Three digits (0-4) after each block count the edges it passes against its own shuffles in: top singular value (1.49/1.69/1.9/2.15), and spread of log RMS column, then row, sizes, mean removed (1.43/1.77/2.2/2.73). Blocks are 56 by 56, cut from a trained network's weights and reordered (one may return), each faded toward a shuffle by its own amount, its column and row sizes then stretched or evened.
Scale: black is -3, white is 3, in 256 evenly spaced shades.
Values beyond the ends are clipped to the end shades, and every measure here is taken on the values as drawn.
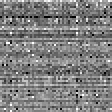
4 0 3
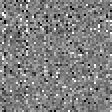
0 2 1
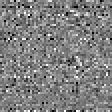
2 0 3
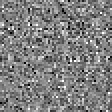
2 0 1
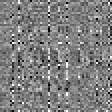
4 4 2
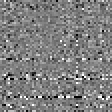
3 1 4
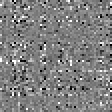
2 3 3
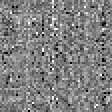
1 2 0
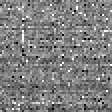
1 1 1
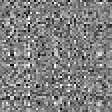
4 3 3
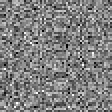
4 1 0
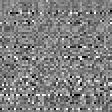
3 0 4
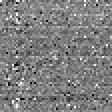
0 1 1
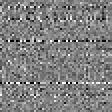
4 1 3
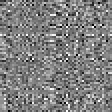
4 2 4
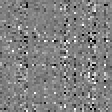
1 4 2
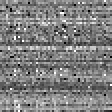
4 1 1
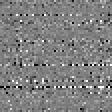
2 1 4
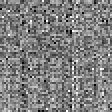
3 1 0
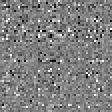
1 2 3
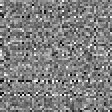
3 0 3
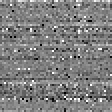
1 0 4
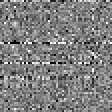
4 0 3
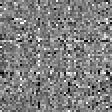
2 2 2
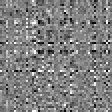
4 4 2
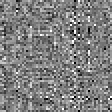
2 3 0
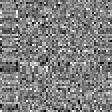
3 2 1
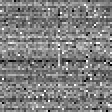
3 0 1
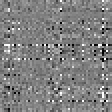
3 3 4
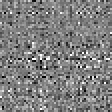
2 2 4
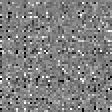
1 3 3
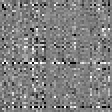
4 4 3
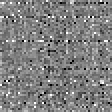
1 0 3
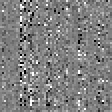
1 4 0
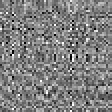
3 2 1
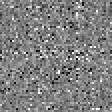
0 0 2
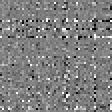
1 3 4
